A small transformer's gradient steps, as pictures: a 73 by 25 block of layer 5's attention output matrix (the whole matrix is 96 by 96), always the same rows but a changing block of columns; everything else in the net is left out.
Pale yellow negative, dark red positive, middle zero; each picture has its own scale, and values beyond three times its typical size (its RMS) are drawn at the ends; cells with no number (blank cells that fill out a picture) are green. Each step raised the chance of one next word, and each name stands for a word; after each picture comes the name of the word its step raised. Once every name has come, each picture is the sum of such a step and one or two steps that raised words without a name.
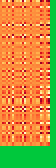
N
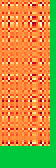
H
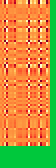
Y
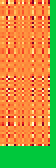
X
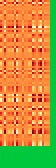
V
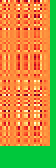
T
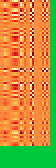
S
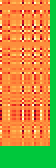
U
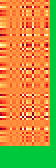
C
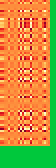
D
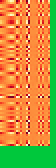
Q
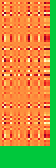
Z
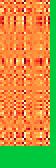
Z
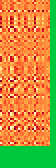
D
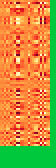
Q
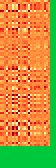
T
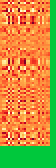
Z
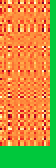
N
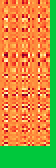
C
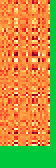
Q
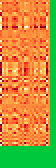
V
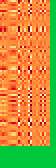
T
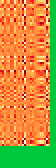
H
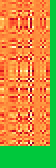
D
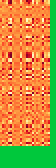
N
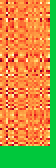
Z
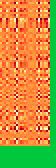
D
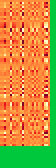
V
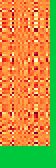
D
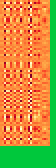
U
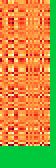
Q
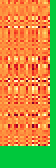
Y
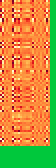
D
